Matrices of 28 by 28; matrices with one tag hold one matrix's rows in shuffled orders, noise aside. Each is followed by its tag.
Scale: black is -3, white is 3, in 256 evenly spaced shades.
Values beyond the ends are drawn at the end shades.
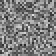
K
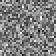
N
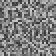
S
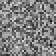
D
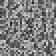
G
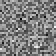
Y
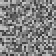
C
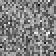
N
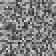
C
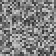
D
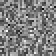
G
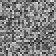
N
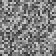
S
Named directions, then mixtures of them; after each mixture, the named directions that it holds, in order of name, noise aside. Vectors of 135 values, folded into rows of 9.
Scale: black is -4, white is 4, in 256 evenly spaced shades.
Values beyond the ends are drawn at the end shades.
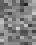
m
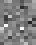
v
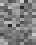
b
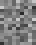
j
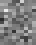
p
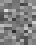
m, p.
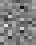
b, v.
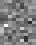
p, v.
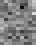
b, m, v.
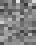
j, m, p.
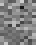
b.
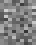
m, p.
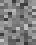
b, m, p.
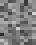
b, m.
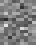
b, p, v.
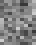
m.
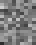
j.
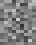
j, m, p.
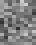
m.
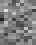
p.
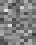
b, p.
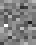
j, v.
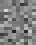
m, p.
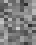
m.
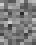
b, j.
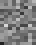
j, v.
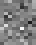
v.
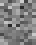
b.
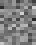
j.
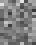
b, j, p.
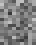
b, j, p.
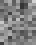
j, m, v.
